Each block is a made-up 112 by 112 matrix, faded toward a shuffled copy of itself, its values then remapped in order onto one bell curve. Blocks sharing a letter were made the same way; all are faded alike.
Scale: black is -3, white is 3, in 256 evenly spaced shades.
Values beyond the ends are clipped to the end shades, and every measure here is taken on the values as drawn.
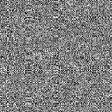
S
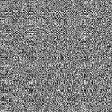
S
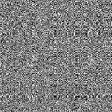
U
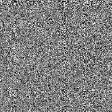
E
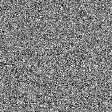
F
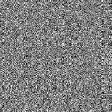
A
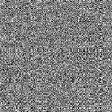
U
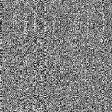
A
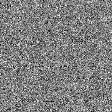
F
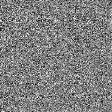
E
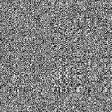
A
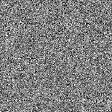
F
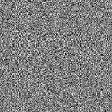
U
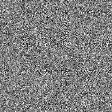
E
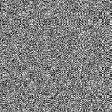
U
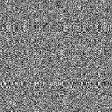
U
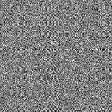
U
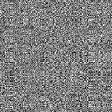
U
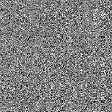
A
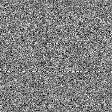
F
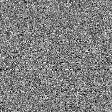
F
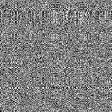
S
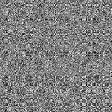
S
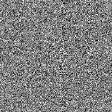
E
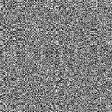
U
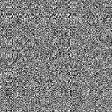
U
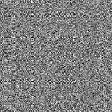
S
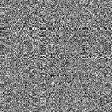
S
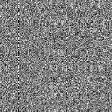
A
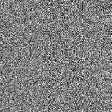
A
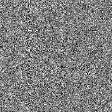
E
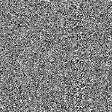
E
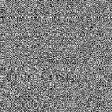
U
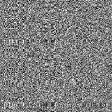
A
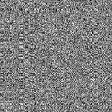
U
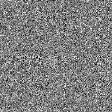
E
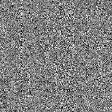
E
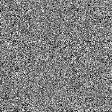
E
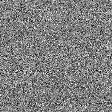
F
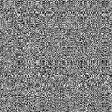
S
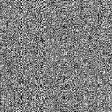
A
